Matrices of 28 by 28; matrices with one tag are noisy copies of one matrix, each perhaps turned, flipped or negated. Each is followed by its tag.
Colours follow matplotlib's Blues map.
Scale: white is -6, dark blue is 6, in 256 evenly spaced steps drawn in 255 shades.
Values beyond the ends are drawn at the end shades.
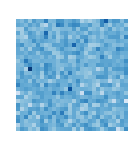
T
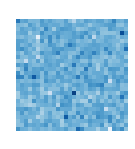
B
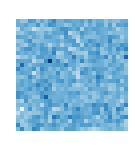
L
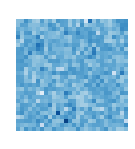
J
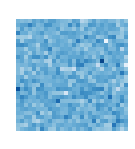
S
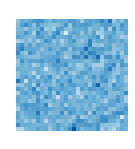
B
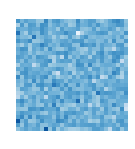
T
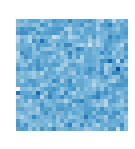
J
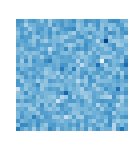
S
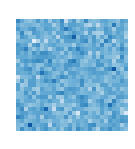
B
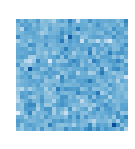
B
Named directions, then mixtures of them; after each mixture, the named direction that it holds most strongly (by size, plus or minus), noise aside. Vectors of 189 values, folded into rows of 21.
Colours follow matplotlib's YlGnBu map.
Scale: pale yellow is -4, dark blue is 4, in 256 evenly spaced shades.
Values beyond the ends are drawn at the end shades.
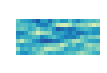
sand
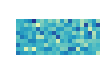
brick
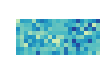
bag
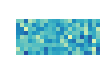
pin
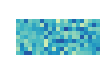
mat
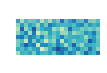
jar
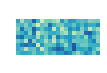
jar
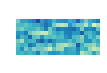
sand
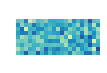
pin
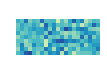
mat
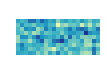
pin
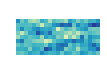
sand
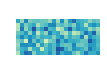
jar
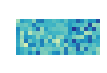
bag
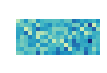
bag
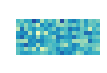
jar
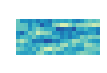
sand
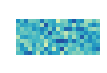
mat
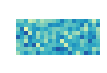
jar
